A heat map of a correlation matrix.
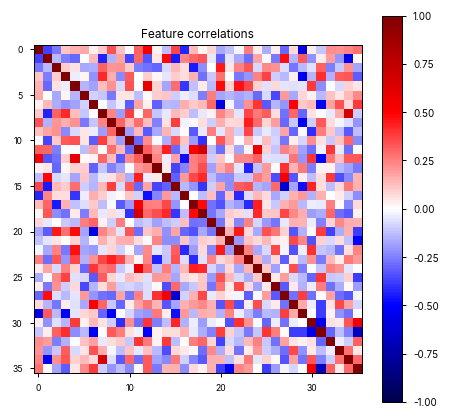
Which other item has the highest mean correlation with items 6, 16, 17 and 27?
1
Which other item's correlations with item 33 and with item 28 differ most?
18
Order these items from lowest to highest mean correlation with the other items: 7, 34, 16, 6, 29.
29, 16, 6, 34, 7
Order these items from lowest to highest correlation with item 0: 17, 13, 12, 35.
13, 17, 35, 12
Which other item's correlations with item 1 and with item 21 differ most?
14
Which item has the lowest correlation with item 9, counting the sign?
30
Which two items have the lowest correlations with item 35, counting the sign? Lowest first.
31, 21
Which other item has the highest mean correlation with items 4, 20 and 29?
22
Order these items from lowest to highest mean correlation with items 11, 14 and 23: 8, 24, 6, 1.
6, 1, 8, 24
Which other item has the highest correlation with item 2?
20
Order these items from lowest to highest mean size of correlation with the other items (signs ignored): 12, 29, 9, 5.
5, 9, 29, 12
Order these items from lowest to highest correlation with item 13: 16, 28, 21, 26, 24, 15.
15, 16, 24, 26, 28, 21
